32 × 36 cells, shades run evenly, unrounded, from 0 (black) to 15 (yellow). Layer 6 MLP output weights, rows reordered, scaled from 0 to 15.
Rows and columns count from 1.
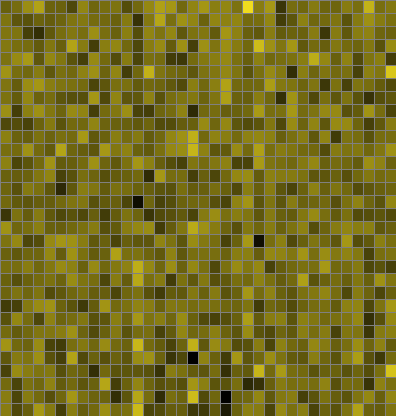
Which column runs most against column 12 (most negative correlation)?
36
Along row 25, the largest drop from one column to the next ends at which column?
34
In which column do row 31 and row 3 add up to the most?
18
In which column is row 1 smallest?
26
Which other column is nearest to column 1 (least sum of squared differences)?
8
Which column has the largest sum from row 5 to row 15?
21
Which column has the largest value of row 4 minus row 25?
24
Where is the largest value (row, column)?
1, 23
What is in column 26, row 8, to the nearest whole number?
3
